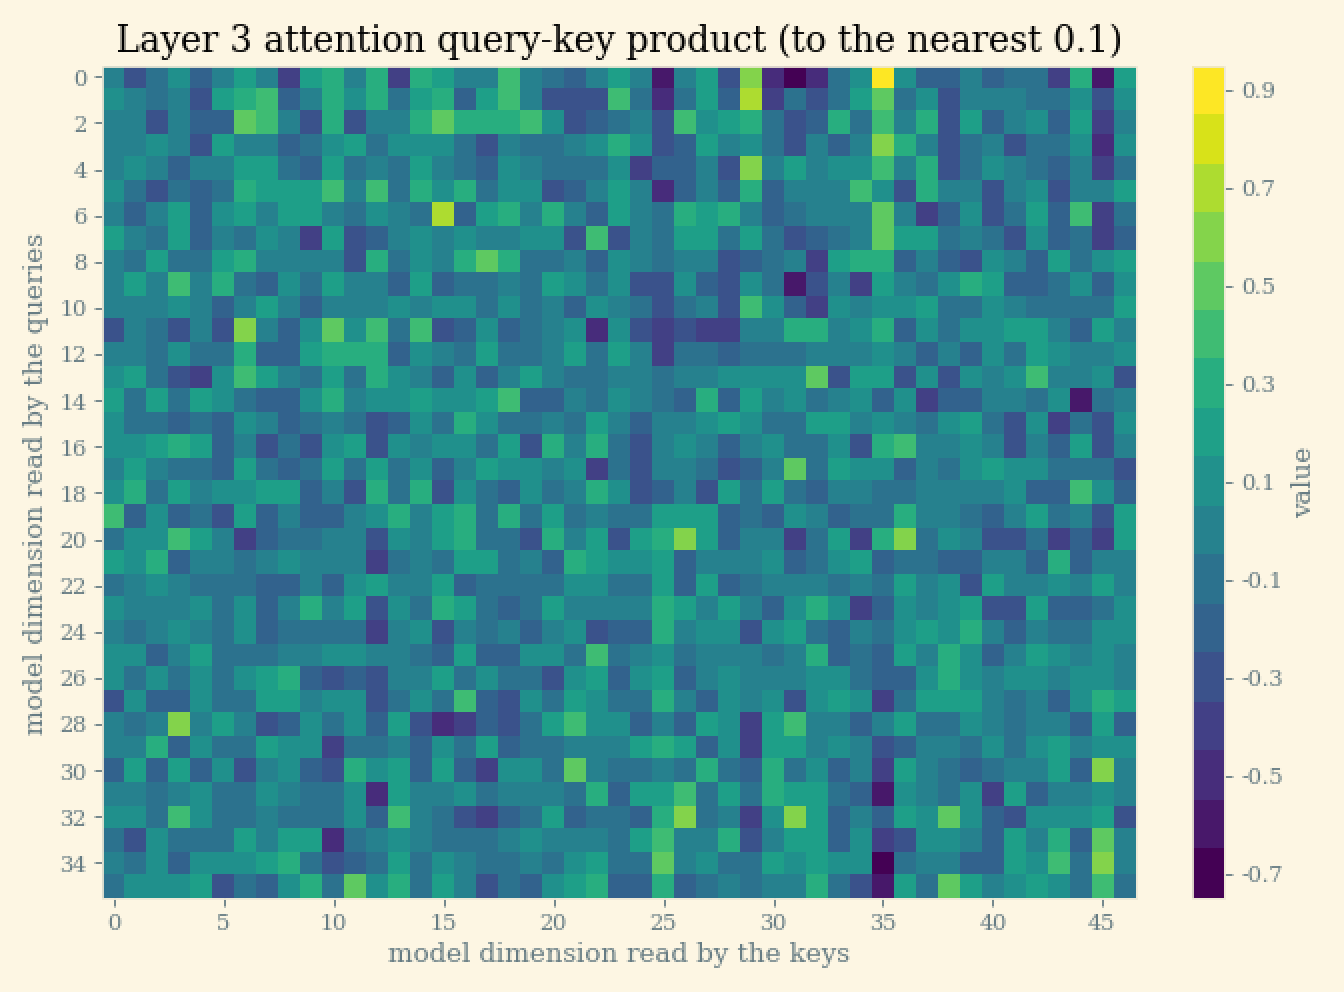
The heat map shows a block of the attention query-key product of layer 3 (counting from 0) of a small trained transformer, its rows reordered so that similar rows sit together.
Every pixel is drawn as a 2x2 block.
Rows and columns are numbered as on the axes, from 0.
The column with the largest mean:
6
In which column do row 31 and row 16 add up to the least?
12
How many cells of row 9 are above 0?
17
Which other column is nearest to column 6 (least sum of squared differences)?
14
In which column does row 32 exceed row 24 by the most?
26
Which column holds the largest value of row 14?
18
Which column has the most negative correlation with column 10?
25
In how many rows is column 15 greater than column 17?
20
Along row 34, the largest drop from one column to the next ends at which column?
35
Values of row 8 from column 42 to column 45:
-0.2 0.2 -0.1 0.1
